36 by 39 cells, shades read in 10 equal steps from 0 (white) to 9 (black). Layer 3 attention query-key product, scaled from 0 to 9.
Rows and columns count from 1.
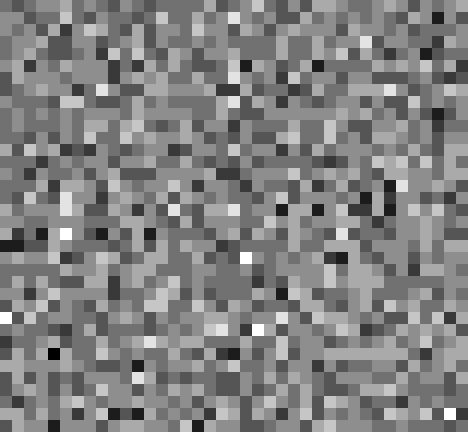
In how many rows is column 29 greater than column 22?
10
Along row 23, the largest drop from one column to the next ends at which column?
36
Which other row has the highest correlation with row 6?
35
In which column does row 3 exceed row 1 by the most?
6
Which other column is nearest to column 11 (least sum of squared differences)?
16
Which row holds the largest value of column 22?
24
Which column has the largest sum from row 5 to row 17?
37
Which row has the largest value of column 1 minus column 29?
21
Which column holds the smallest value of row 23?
28
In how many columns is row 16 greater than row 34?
16
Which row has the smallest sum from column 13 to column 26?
29
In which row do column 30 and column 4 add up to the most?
20
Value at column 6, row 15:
5
